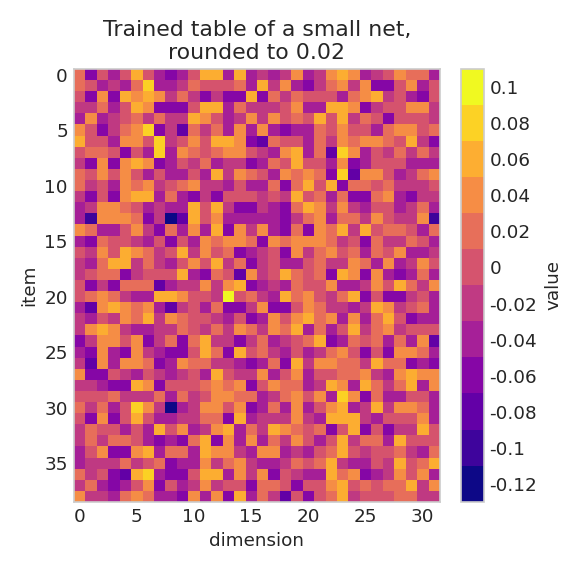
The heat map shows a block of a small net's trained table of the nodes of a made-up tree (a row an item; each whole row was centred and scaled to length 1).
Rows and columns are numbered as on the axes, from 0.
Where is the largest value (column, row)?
13, 20
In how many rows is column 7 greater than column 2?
8
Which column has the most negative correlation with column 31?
2
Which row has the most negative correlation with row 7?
10
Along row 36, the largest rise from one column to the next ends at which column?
5
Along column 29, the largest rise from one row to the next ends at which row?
27
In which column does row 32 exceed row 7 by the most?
17
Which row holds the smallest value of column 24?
9
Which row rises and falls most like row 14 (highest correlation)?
38
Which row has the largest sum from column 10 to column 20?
15
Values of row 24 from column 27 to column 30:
-0.04 0.02 -0.04 0.04
